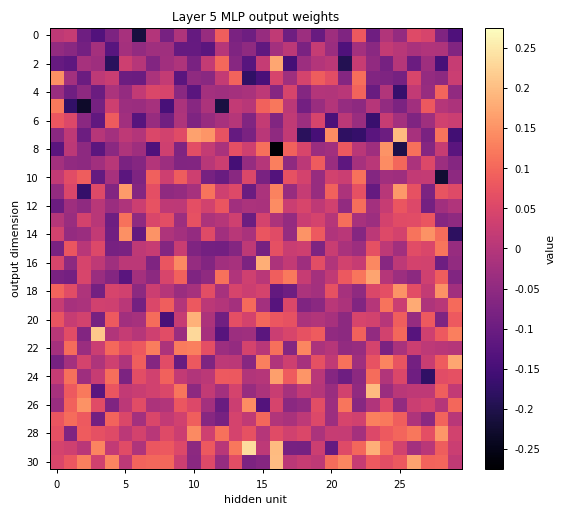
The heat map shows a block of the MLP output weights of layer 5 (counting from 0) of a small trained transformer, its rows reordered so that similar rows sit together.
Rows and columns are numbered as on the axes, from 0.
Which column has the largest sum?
16
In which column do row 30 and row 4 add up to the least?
10
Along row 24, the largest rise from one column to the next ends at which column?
28
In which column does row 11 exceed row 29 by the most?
20
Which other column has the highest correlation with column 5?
11
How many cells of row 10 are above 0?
15
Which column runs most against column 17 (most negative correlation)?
5
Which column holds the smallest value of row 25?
3
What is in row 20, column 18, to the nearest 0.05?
0
